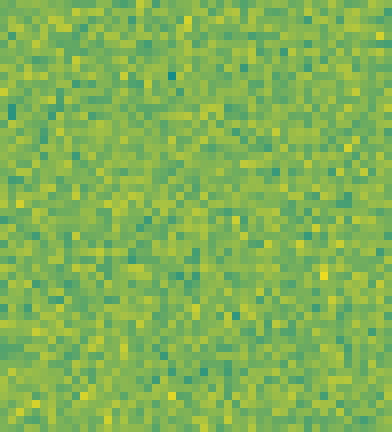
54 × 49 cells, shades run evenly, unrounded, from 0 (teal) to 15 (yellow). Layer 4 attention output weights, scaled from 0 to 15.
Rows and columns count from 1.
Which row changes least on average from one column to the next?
23
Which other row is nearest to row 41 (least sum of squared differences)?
37
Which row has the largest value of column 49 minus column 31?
14
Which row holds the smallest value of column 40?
39
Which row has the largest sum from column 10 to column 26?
2
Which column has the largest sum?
16
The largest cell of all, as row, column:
35, 41
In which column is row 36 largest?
48
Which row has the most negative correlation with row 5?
3
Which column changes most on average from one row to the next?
43
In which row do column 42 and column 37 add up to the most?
38
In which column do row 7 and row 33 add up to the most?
8
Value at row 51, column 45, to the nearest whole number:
6
